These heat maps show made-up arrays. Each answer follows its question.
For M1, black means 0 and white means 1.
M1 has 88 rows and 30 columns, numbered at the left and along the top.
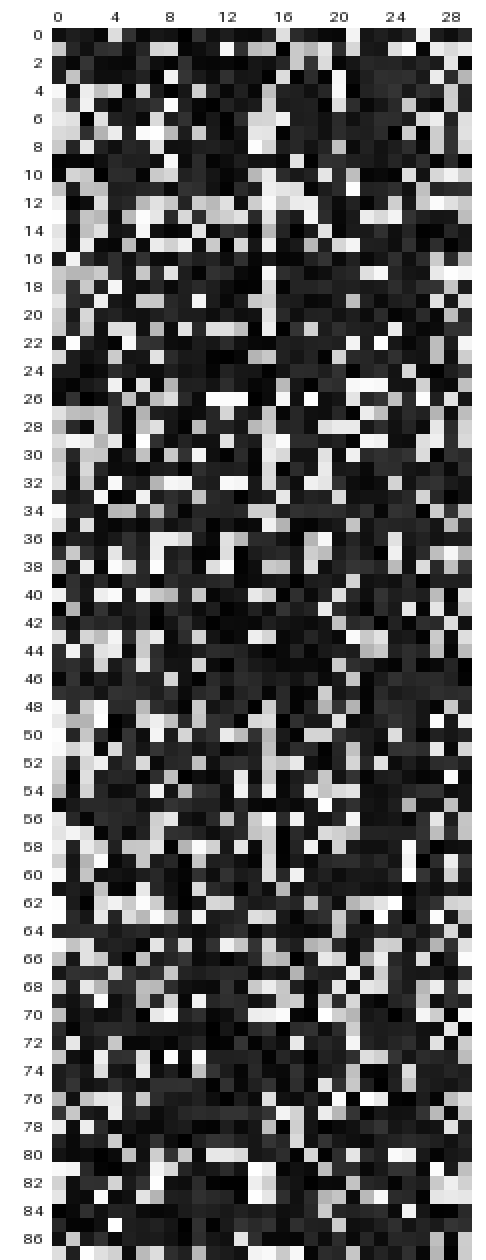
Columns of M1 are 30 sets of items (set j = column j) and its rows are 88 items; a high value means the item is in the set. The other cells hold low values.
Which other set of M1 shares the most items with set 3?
6
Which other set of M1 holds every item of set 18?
7
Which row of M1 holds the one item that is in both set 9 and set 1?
65
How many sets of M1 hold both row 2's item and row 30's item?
1
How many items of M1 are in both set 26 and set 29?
7
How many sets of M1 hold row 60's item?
6
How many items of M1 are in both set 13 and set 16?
1
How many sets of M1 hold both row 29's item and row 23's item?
5
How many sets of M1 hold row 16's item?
3
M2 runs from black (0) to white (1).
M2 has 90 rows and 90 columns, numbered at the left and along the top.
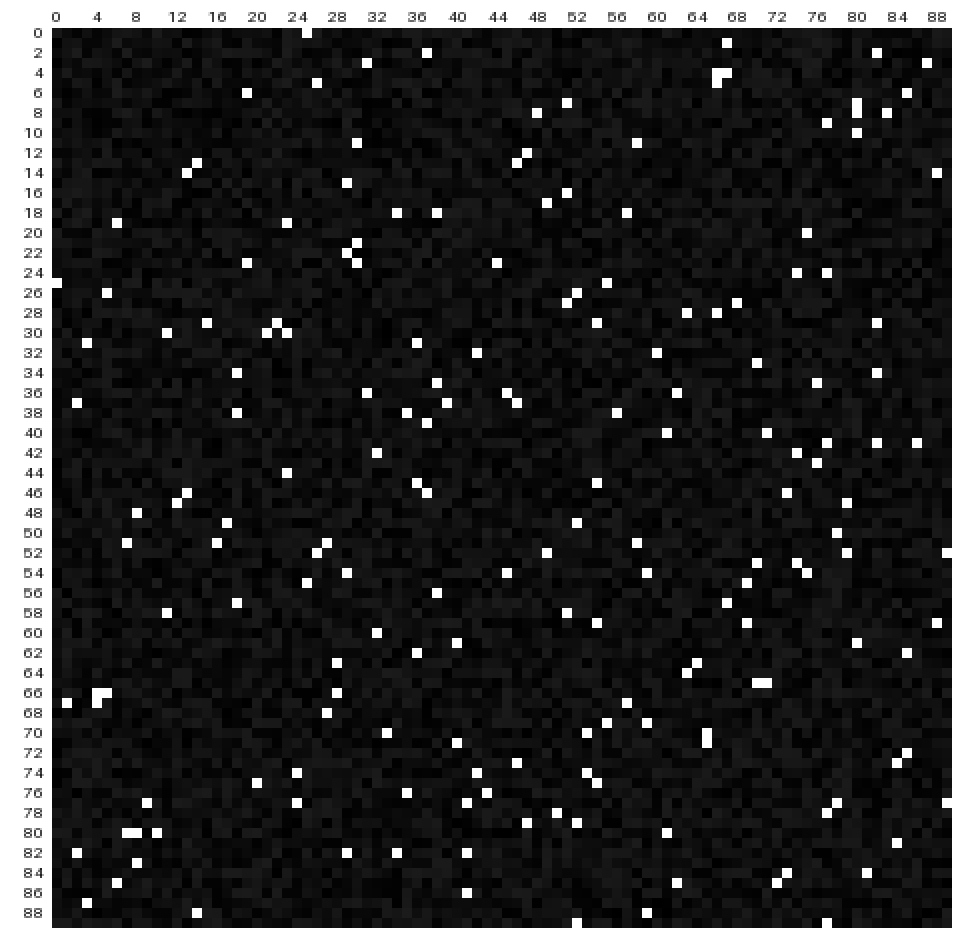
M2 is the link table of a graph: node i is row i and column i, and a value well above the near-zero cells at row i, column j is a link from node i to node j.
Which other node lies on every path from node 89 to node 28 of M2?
node 66
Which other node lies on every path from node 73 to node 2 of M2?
node 46
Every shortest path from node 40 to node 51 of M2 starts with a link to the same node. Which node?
node 61
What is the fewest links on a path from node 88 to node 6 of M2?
7
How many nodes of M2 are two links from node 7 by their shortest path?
6
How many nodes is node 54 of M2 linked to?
4
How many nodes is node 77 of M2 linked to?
5
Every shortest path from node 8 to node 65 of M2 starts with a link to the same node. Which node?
node 80
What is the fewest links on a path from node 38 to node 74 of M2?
7
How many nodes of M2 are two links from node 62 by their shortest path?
4
